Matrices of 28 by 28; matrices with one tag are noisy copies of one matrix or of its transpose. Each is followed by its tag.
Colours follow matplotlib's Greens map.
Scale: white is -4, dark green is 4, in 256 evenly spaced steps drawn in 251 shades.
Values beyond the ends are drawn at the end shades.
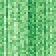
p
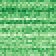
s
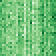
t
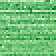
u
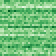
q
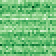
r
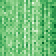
t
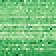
t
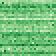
r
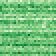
r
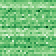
q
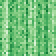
q
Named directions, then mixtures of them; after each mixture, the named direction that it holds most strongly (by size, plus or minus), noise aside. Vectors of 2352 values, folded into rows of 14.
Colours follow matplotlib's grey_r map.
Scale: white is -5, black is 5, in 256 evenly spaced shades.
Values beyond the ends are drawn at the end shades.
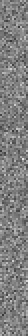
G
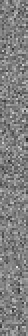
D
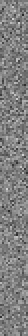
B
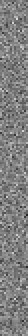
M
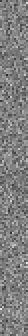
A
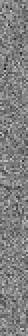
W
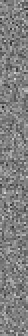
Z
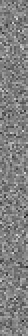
M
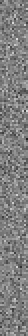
D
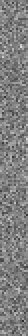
M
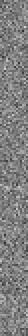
W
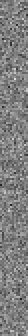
Z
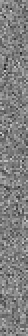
W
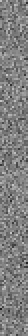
A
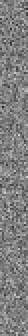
Z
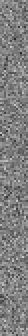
W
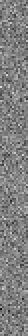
A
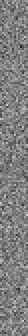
M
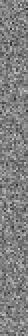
Z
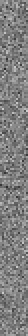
W
